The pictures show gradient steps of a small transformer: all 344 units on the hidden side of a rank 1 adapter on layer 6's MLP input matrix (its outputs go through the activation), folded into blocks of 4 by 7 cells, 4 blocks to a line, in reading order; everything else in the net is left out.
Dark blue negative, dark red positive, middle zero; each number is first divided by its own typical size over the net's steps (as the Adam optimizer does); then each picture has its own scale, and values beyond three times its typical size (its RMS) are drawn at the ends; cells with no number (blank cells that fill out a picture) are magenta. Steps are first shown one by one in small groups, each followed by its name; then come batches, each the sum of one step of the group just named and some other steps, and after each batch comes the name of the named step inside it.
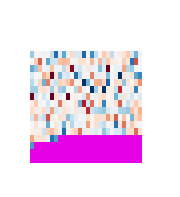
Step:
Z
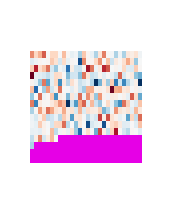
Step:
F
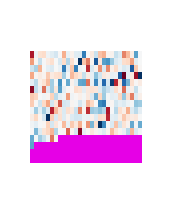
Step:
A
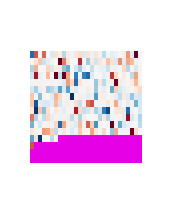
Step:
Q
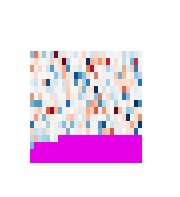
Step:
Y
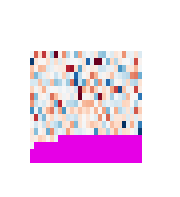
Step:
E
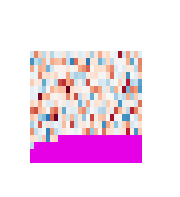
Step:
Y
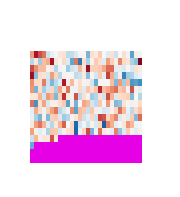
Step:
F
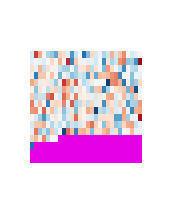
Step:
Z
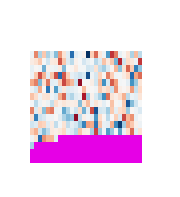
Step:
Q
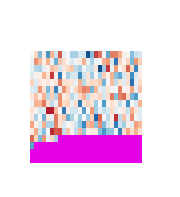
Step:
Z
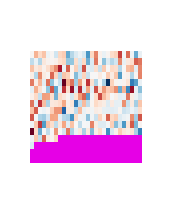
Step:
E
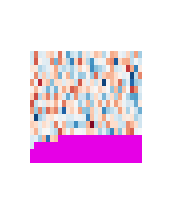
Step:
Q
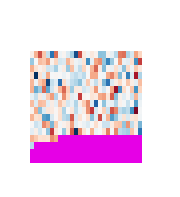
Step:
E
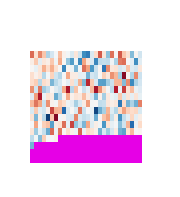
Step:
A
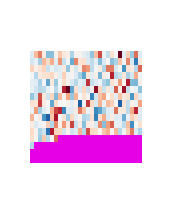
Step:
Q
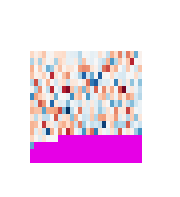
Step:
F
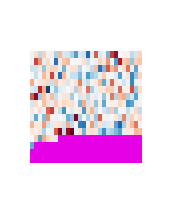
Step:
Z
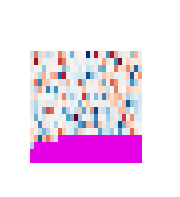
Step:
Q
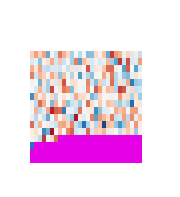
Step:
F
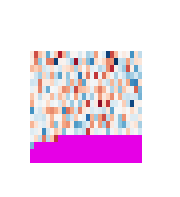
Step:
E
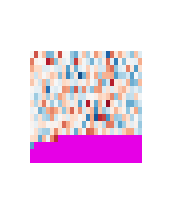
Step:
Q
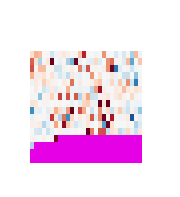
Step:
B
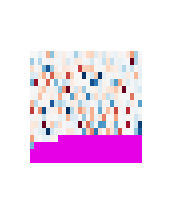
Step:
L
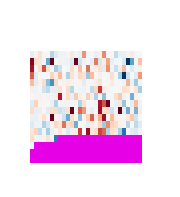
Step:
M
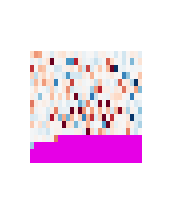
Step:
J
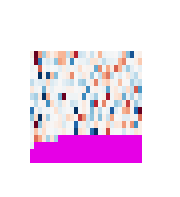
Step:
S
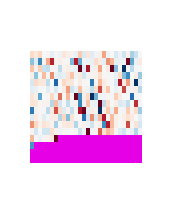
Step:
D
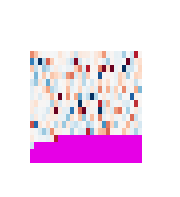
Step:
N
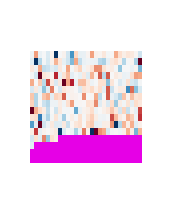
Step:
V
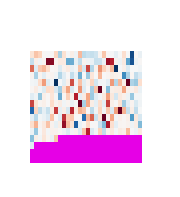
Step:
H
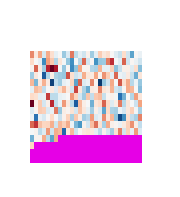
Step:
H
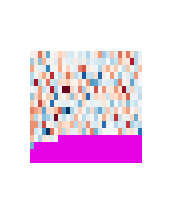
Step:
L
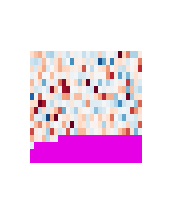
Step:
V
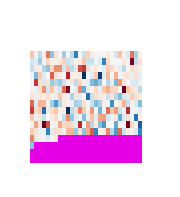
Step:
L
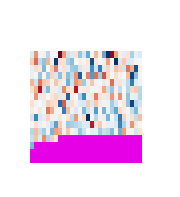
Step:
S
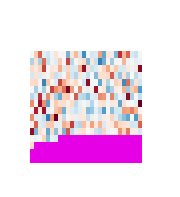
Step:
S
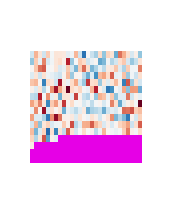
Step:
S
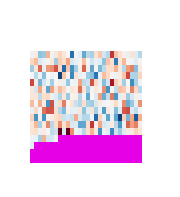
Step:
S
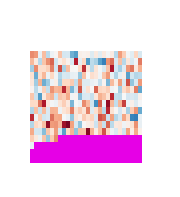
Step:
B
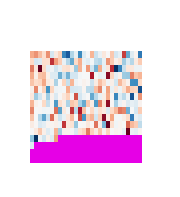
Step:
J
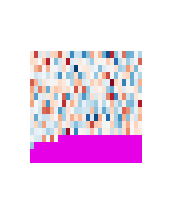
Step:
S
